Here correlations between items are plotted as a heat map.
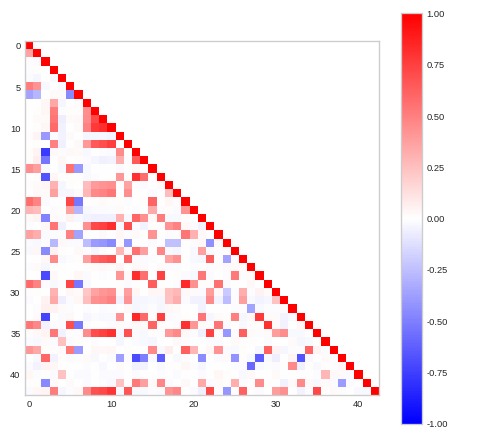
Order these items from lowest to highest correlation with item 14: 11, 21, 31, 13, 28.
31, 11, 21, 28, 13
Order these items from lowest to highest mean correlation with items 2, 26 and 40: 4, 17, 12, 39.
39, 4, 17, 12
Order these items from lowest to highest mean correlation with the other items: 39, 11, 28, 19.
39, 11, 28, 19
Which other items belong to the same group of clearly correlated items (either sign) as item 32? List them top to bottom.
27, 39
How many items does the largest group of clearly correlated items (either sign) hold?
15
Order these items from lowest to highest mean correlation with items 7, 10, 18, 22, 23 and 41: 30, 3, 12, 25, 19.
25, 19, 30, 3, 12
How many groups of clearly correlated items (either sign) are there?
5
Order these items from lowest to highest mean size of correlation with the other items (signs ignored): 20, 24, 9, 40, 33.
40, 20, 24, 33, 9
